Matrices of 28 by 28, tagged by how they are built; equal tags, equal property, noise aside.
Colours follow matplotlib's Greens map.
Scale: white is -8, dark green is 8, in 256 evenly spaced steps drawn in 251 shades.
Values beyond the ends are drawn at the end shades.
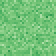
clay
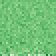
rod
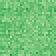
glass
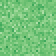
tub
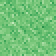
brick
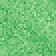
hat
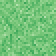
tub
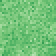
hat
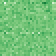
rod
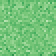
clay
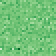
rod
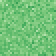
tub
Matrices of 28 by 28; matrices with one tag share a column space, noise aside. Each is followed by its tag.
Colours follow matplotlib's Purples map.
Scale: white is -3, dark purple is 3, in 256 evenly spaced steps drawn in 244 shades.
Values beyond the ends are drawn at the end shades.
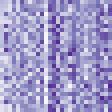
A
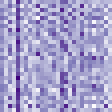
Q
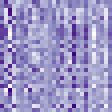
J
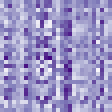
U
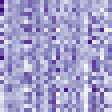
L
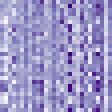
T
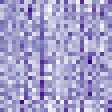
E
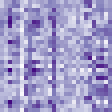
U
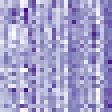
J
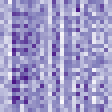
A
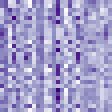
J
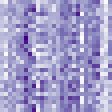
A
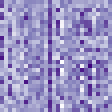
U
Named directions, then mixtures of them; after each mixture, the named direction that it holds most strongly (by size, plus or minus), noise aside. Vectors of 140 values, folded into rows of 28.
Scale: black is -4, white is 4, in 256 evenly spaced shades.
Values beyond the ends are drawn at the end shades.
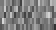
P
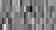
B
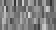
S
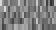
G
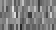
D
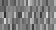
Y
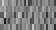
Y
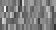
P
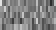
G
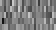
P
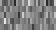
Y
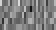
B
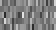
Y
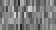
D
